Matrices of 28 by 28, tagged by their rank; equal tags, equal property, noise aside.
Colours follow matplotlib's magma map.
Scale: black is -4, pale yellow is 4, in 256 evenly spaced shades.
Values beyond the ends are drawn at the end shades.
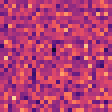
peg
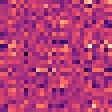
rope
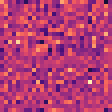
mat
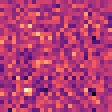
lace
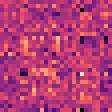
rope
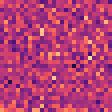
peg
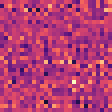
lace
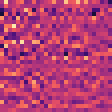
rope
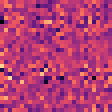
peg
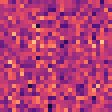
mat
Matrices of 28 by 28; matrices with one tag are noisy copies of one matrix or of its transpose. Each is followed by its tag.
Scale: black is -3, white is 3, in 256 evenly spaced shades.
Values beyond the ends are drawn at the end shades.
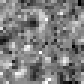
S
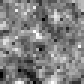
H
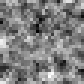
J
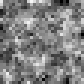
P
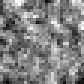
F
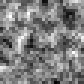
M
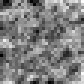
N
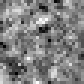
M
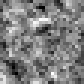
M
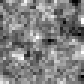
H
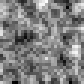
J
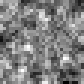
S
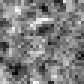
M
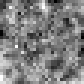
N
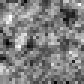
M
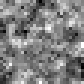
S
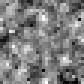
S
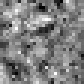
M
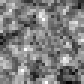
S
